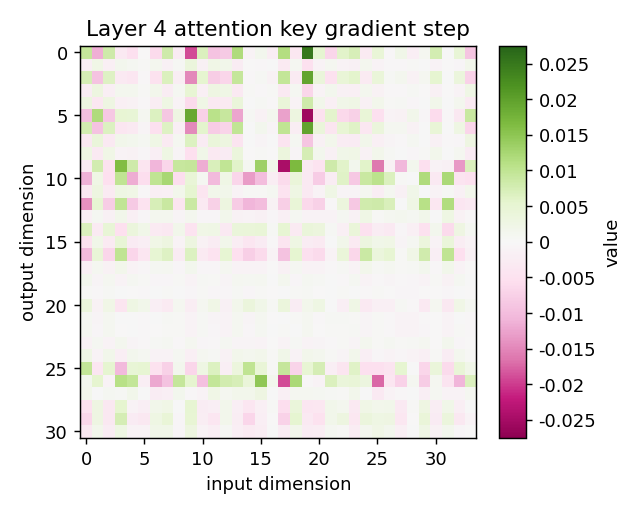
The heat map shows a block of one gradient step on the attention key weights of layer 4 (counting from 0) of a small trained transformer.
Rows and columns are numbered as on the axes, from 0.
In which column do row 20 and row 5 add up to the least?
19
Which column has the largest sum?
3
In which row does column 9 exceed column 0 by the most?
5
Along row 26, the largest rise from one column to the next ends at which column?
18
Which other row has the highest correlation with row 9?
26
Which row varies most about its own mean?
9
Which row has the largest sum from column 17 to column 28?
0
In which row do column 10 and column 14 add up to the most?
25
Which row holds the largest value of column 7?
10
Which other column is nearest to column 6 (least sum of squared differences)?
29
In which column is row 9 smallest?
17
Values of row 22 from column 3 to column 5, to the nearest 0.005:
0 0 0
